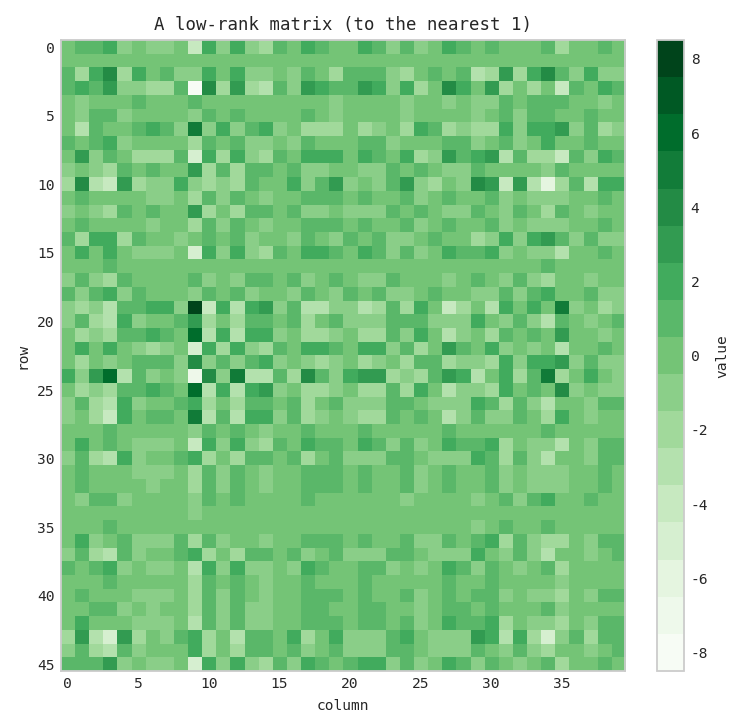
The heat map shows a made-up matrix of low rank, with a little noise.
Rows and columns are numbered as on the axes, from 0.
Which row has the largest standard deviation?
24
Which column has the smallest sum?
9
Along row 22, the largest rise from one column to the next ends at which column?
10
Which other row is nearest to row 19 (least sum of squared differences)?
25
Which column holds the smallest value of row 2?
29
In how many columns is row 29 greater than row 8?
12
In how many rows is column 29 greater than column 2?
19
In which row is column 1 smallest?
6
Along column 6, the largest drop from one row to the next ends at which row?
22
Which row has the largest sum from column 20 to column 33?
3
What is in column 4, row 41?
-1
